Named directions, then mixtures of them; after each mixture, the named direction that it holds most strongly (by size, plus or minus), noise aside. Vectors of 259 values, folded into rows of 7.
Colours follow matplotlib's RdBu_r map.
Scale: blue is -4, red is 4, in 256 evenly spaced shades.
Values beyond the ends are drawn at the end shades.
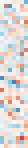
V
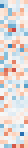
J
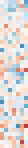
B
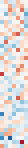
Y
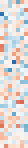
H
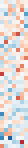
Y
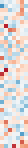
J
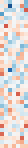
B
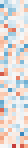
J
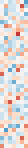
V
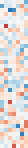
B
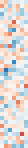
J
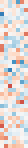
H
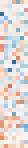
H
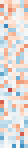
B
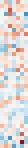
Y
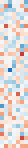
V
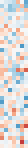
B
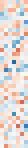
H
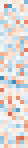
V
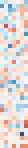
J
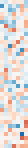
J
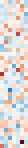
Y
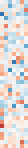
H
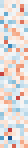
Y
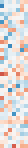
J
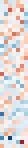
Y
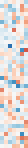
V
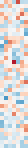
H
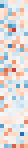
J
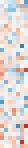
B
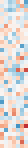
B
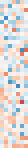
H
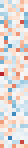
Y
